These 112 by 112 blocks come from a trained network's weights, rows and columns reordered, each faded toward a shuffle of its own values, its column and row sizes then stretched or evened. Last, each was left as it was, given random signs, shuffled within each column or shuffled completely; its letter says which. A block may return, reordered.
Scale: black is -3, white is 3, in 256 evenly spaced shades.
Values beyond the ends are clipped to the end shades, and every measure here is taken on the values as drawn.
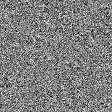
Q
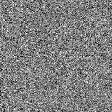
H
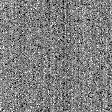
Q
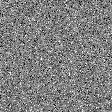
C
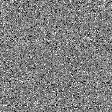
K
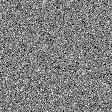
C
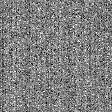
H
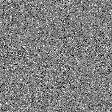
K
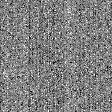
H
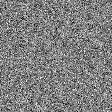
Q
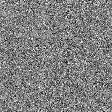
K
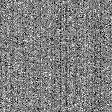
Q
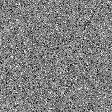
C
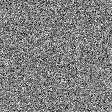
C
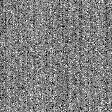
H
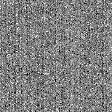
H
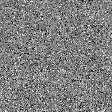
K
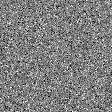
C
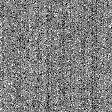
Q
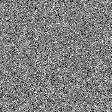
Q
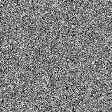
Q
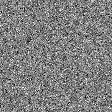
C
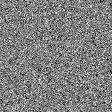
C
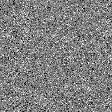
K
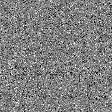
K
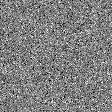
C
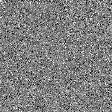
K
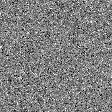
C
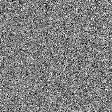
K
